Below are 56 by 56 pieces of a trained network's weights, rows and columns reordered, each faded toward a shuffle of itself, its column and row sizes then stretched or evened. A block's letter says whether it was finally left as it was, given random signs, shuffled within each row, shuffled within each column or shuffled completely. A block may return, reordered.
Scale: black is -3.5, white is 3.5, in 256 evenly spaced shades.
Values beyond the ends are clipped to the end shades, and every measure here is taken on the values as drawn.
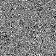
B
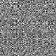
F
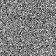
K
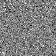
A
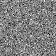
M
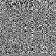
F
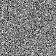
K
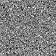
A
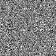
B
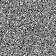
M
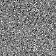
K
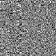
F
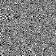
B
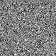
A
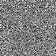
B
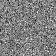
M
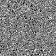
A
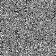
K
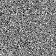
A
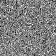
M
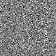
K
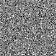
B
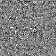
F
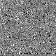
A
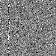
K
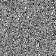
K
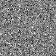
B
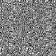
F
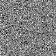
K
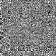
F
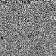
F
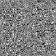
F
